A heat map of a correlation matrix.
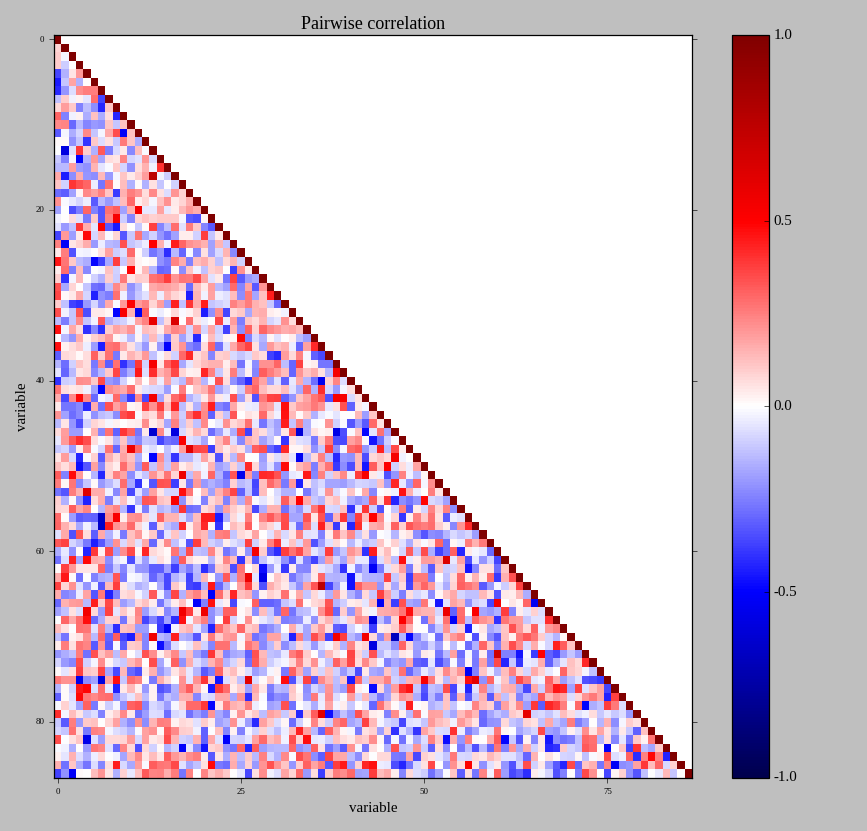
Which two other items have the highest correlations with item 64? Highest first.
36, 79
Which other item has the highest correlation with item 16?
13
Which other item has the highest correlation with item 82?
34
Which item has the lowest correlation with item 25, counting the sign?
51
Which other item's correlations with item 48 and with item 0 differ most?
18
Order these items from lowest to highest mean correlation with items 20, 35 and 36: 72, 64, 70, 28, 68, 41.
72, 28, 68, 41, 70, 64
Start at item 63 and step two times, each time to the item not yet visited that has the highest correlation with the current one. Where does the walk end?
75
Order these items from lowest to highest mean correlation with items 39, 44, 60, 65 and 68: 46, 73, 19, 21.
21, 46, 73, 19
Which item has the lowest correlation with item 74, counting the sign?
56
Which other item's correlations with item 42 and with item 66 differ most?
60
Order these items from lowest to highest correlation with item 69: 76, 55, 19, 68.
19, 55, 68, 76
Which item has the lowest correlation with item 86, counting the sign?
2
